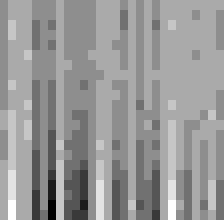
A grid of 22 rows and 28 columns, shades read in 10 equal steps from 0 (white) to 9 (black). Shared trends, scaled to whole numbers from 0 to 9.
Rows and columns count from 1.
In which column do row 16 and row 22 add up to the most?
7
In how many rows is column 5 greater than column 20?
12
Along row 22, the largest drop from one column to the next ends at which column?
8
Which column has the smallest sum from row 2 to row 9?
2
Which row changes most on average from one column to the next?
21
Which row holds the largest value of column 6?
22
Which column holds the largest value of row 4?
5
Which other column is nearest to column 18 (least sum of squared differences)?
9
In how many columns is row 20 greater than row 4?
14
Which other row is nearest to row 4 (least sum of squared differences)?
10
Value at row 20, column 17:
3
